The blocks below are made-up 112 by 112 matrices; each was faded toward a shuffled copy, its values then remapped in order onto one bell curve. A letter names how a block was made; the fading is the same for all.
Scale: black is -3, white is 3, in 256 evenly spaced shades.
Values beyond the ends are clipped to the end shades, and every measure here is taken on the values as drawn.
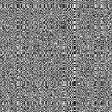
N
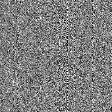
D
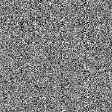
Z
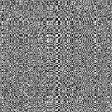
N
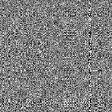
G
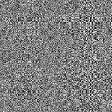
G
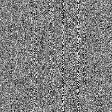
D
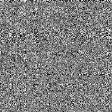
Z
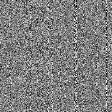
D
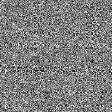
Z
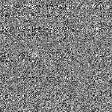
Z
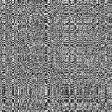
N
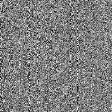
D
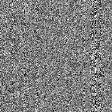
D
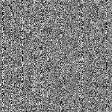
D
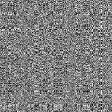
G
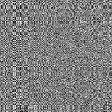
N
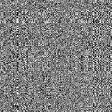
G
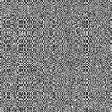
N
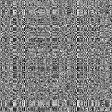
N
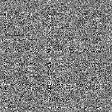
Z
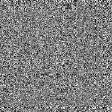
Z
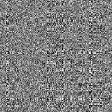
G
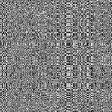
N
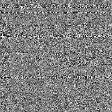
Z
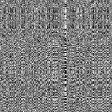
N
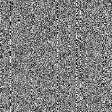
D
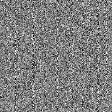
D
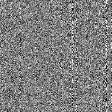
D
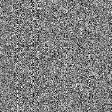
D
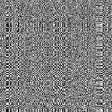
N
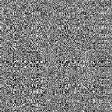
G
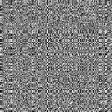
N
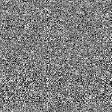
Z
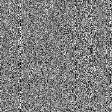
D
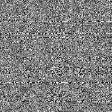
Z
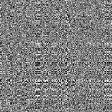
G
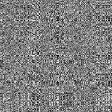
G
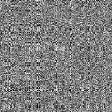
G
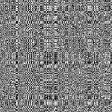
N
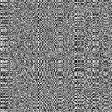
N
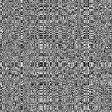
N
